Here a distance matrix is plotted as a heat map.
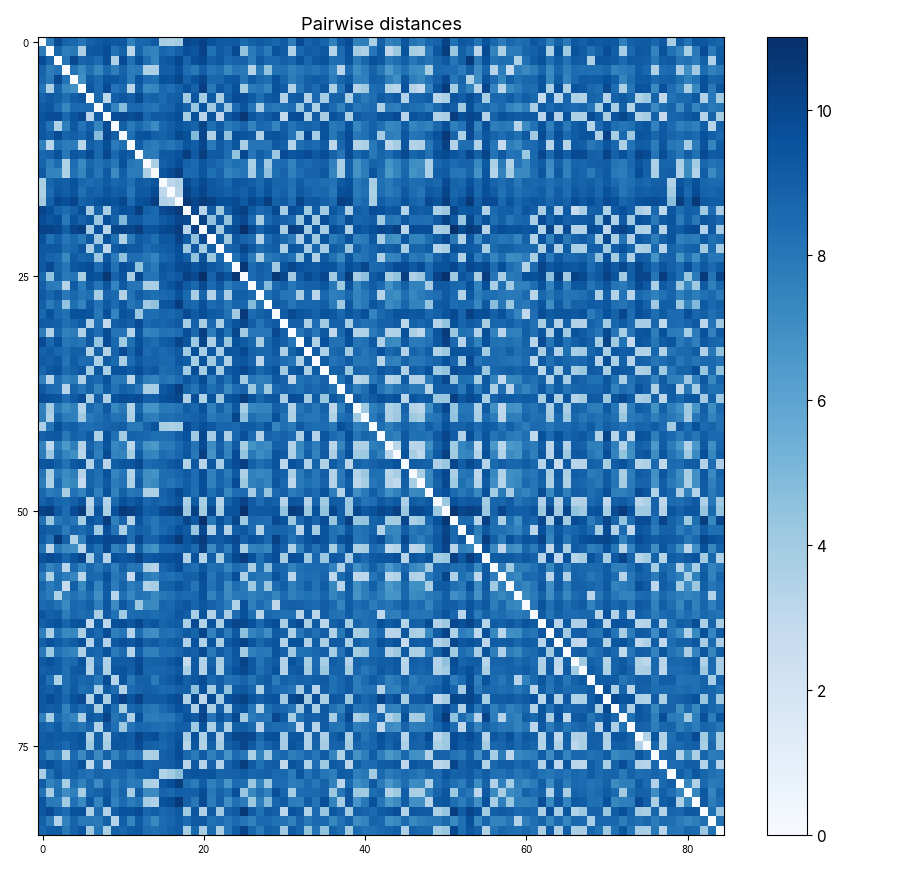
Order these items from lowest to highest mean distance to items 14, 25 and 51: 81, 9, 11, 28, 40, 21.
11, 40, 81, 28, 9, 21
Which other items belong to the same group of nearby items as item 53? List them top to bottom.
4
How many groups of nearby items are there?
8
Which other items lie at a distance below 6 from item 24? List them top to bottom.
12, 29, 60
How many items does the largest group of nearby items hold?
23
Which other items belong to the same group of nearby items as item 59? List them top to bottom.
2, 9, 68, 83
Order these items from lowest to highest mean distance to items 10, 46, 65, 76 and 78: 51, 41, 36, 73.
36, 51, 73, 41
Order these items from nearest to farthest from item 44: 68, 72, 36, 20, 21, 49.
36, 72, 21, 68, 49, 20
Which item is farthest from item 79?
17
